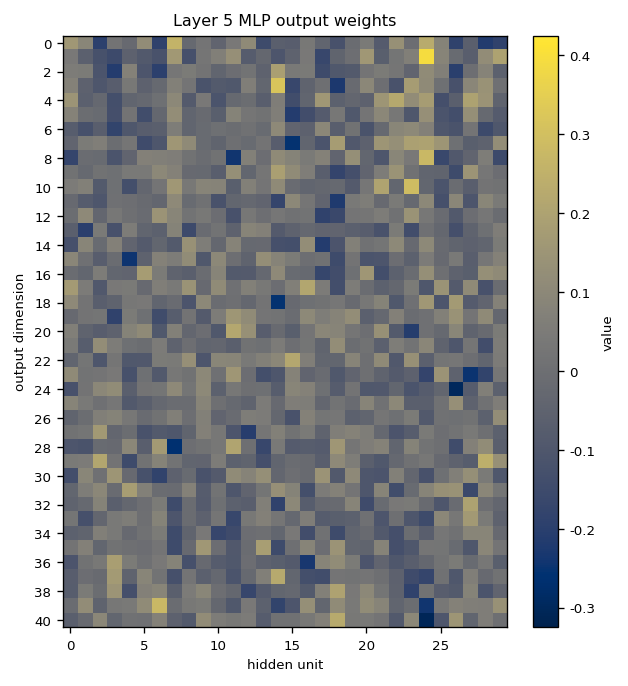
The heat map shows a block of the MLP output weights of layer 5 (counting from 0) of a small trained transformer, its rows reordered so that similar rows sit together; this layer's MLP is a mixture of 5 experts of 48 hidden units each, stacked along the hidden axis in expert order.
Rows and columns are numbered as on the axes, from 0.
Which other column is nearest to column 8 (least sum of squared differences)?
1
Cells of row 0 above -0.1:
23
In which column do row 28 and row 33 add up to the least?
7
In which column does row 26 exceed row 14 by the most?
17
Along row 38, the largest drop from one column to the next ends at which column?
4
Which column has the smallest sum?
26
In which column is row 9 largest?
14
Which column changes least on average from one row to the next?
9
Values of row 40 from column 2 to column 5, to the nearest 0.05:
0.1 -0.05 0 0
